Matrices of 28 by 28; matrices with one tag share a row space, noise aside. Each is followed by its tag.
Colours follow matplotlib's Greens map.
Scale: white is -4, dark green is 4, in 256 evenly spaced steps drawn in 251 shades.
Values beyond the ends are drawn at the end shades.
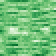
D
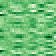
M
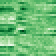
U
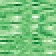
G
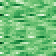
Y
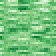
D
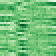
U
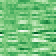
D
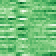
U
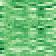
M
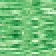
G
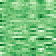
M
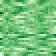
Y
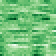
D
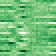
U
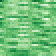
D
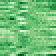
U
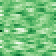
Y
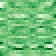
M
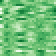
Y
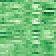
G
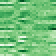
U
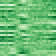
U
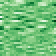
Y
